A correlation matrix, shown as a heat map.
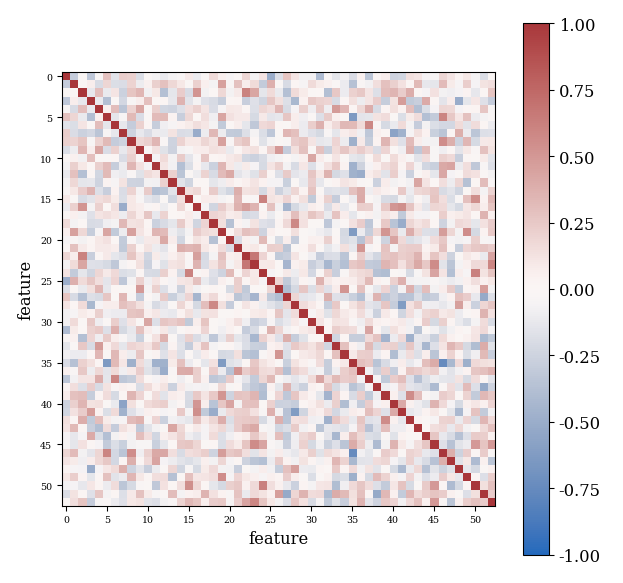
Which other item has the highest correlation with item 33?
4
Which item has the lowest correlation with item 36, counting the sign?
12
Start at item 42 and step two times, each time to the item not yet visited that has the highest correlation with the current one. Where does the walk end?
19
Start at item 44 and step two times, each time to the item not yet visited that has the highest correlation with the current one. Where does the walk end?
41
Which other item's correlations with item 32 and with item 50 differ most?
45
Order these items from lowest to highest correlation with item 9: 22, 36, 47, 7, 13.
13, 7, 47, 22, 36
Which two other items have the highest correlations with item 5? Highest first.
46, 19
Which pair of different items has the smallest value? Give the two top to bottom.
35, 46
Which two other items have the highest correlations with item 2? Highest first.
22, 16
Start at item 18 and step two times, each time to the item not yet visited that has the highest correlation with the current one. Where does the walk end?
48
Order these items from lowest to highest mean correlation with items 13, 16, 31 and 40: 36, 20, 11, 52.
36, 11, 52, 20
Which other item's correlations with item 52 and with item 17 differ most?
23
